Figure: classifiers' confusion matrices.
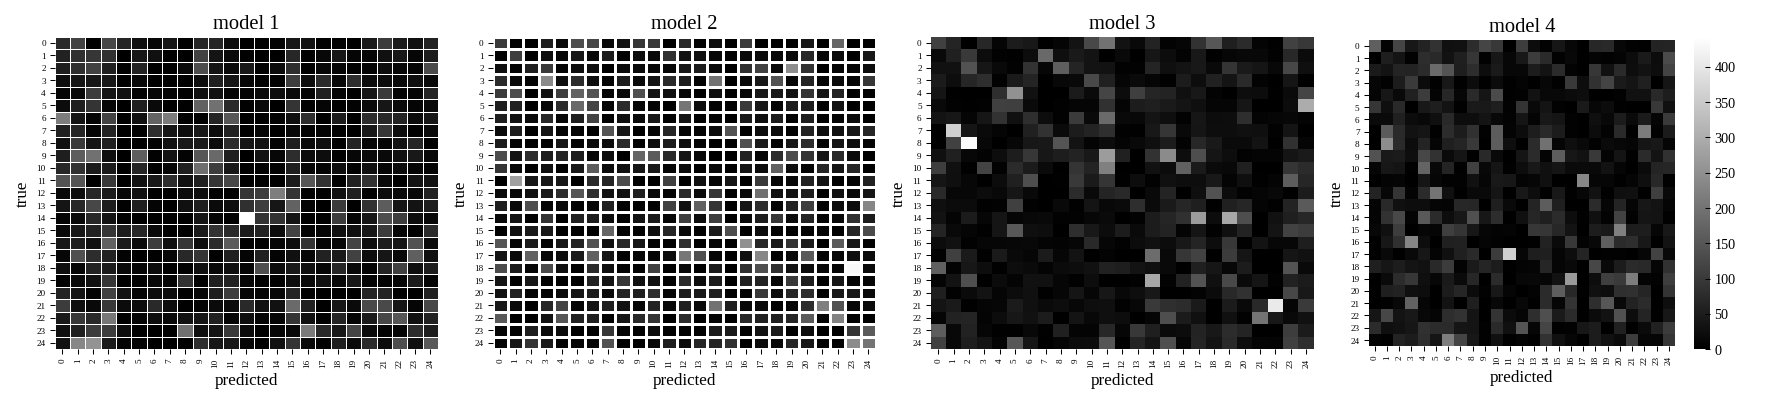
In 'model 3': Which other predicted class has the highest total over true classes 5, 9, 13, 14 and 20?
24
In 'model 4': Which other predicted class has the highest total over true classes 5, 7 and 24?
6
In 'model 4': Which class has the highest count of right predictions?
0
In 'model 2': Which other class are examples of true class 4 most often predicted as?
5
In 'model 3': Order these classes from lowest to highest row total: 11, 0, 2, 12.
12, 11, 2, 0
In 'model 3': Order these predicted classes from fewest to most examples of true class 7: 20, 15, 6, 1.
20, 6, 15, 1
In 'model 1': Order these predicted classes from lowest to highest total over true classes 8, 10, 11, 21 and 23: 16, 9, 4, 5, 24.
4, 5, 24, 9, 16
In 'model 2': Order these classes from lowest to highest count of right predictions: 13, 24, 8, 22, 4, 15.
8, 4, 15, 13, 24, 22
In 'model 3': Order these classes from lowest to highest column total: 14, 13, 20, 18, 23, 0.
13, 18, 20, 0, 14, 23
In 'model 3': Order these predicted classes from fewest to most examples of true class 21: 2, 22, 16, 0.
2, 0, 16, 22
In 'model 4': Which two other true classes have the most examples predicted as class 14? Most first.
8, 13
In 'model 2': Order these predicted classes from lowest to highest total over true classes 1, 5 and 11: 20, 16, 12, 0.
0, 16, 20, 12
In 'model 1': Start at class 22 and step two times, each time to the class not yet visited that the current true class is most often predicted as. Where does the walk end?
15
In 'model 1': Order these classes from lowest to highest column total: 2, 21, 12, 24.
12, 24, 21, 2
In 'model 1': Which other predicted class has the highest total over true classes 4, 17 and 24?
2
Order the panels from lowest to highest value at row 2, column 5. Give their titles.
model 3, model 2, model 1, model 4
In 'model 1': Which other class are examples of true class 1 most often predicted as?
9
